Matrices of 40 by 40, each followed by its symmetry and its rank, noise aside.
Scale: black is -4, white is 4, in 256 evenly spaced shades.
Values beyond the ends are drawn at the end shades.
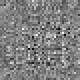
no symmetry, rank six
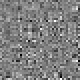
antisymmetric, rank six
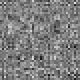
no symmetry, rank six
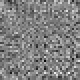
no symmetry, rank six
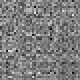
no symmetry, rank seven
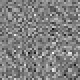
symmetric, rank six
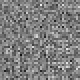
no symmetry, rank eight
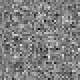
antisymmetric, rank eight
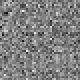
no symmetry, rank six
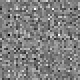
antisymmetric, rank eight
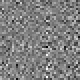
no symmetry, rank seven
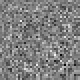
symmetric, rank seven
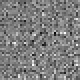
symmetric, rank six
